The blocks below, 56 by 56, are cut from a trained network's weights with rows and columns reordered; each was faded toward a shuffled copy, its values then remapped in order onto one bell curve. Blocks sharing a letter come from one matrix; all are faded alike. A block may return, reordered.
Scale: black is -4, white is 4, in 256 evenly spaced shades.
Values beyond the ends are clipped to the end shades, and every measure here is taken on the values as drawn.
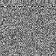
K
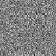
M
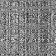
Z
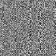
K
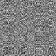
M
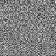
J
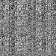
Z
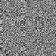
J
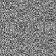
M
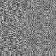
J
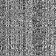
Z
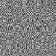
M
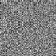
M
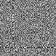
K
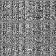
Z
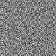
J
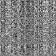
Z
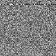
K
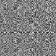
K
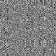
K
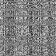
Z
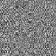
J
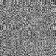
M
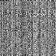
Z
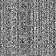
Z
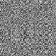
M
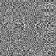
J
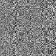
K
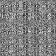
Z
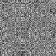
J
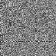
K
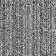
Z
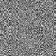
J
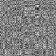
J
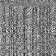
Z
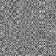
J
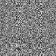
K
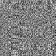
M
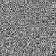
J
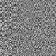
J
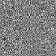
J
